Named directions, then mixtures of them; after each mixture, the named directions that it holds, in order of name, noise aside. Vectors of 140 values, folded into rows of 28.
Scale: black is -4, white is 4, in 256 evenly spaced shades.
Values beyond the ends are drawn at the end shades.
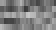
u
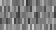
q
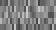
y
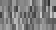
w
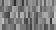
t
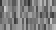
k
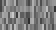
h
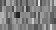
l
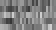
l, u, w.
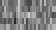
k, u.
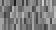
t.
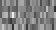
h, u, w.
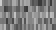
k, u.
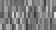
t, w, y.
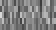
k, t, w.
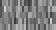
k.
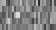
l.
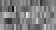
l, u, y.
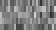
q, w, y.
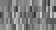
w.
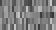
k, y.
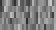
h, k, t.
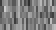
k.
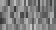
l, t, y.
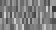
l, w.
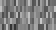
h.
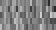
w.
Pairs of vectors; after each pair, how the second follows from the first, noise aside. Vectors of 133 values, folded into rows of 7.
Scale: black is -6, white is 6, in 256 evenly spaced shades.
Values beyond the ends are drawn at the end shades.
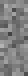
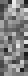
wrapped around, scaled up.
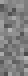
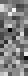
negated, scaled up.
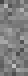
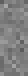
shrunk.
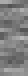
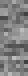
wrapped around, negated.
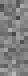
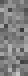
shuffled.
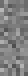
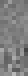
wrapped around, partly zeroed.
